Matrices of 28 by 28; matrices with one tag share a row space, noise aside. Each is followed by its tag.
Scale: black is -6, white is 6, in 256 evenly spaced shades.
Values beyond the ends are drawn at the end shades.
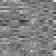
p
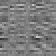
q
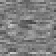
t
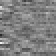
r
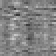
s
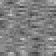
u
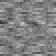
u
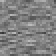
t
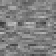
t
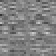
q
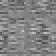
q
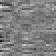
r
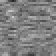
t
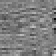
p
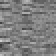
r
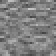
t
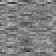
t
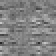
q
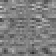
q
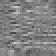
s
